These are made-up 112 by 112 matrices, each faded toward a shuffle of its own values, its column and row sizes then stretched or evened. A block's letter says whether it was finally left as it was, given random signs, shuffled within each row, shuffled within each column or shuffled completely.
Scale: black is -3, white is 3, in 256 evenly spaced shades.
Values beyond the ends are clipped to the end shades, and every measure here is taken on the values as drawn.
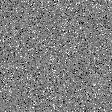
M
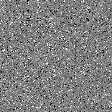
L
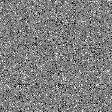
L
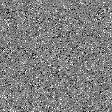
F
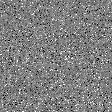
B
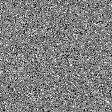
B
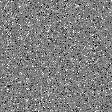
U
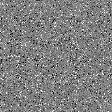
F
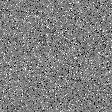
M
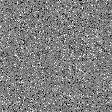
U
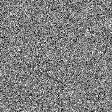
U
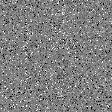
L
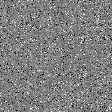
L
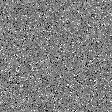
M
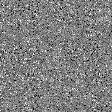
L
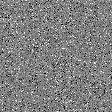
U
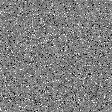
B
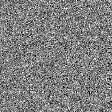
F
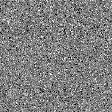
L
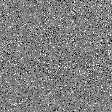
L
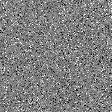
U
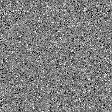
L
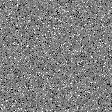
M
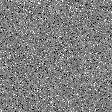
M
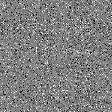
F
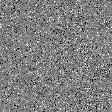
U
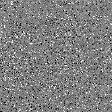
L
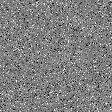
M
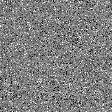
L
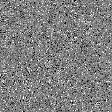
F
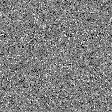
B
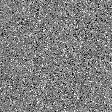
U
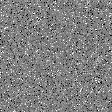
U
